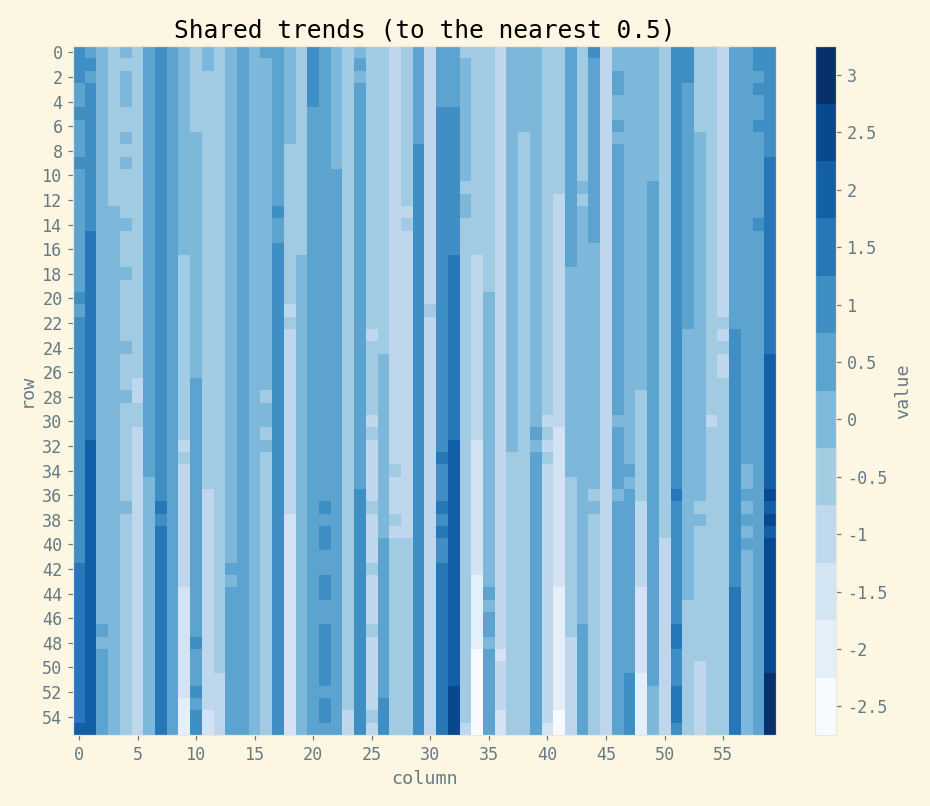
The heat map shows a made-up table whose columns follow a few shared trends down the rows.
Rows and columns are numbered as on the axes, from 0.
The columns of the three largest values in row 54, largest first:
59, 32, 1
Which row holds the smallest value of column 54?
30
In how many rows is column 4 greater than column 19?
7
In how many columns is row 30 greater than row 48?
16
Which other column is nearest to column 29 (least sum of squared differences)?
17
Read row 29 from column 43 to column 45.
0 0 -1
